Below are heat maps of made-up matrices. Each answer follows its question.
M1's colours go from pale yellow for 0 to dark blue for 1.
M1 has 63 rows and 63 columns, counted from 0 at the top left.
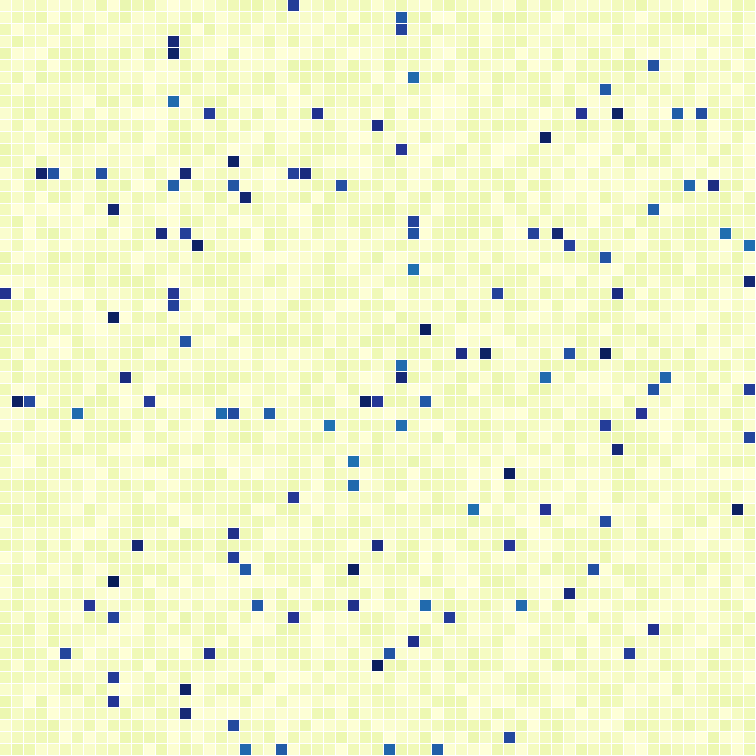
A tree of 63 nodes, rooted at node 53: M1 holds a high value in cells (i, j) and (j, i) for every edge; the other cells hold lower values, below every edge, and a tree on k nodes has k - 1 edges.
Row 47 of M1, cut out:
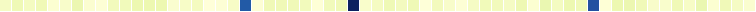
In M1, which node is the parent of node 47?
20
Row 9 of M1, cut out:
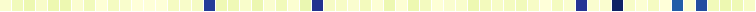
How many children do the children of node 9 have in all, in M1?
1
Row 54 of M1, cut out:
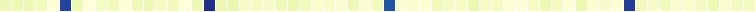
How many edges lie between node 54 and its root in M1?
9
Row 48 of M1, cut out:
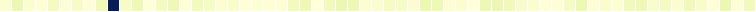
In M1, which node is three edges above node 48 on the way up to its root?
24
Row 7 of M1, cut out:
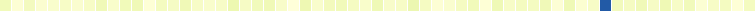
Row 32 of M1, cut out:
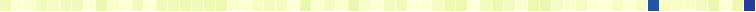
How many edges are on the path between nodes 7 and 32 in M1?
6
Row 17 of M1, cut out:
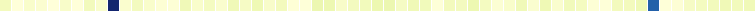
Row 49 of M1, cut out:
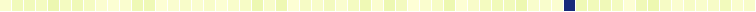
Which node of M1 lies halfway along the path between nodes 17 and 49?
62
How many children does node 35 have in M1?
2
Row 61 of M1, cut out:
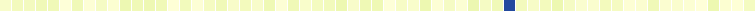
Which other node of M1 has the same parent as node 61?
39
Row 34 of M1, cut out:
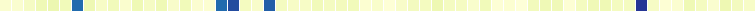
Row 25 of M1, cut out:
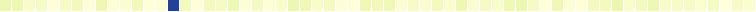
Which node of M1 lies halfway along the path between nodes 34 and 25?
15
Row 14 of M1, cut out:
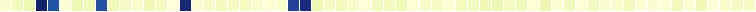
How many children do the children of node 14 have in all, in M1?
3
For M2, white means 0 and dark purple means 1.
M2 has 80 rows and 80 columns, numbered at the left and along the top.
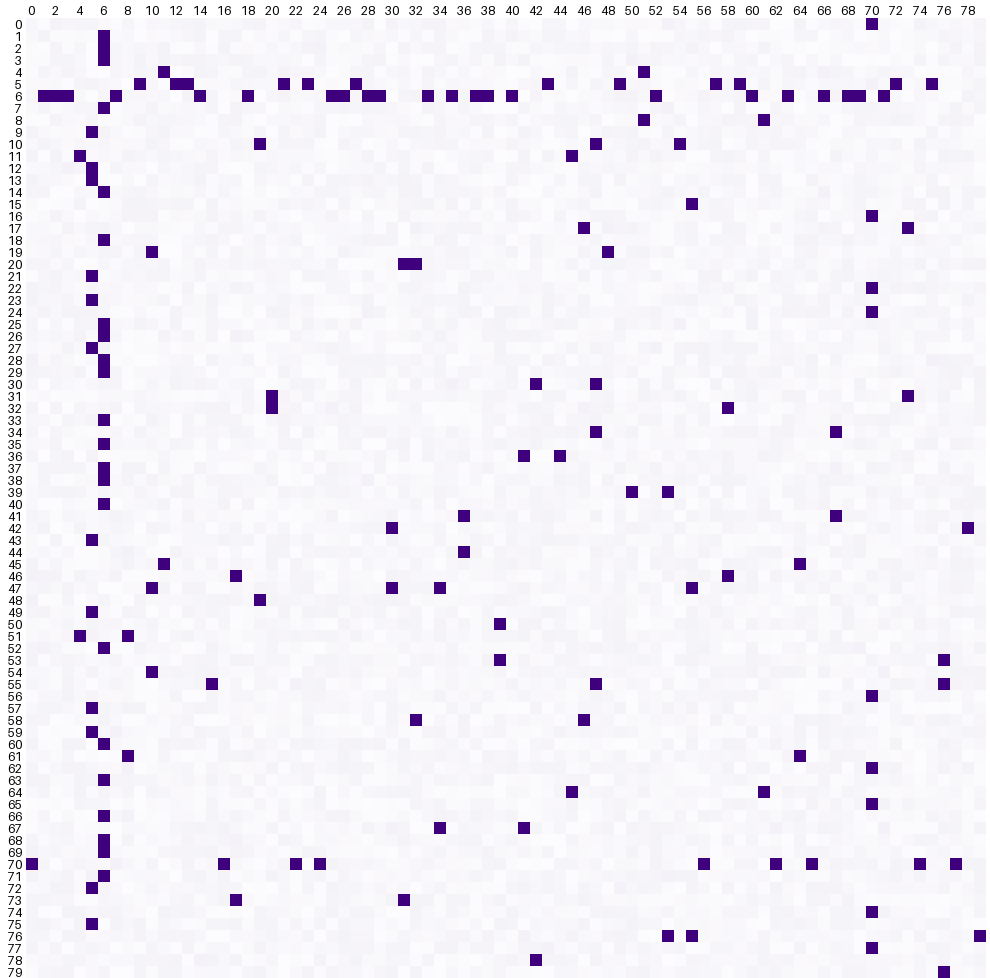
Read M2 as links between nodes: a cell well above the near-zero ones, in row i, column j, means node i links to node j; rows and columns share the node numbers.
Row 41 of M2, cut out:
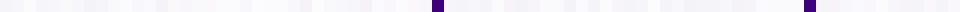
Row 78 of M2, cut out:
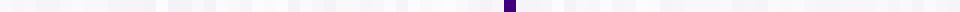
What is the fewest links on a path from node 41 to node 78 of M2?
6
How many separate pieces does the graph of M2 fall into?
6
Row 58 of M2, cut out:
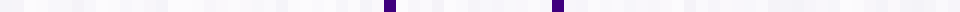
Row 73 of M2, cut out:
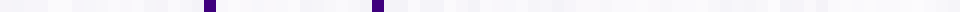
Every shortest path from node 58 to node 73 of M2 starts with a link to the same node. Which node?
node 46
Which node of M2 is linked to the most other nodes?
node 6
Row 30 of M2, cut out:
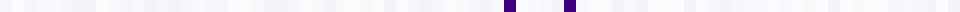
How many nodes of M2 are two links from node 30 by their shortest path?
4
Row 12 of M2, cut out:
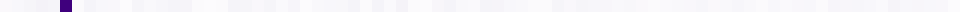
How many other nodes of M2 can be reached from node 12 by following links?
12
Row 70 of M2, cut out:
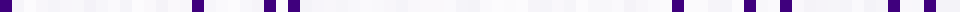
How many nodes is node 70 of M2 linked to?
9
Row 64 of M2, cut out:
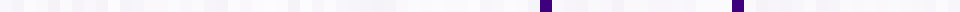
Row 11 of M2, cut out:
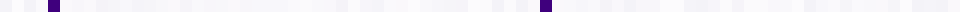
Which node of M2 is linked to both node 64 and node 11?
node 45
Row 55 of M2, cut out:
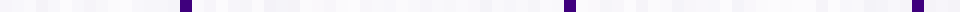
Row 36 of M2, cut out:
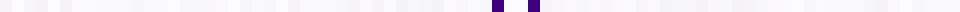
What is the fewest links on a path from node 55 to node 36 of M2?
5
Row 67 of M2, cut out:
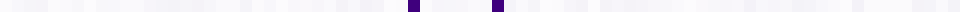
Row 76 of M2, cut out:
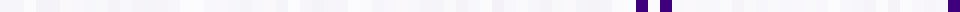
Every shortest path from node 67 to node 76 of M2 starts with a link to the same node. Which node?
node 34
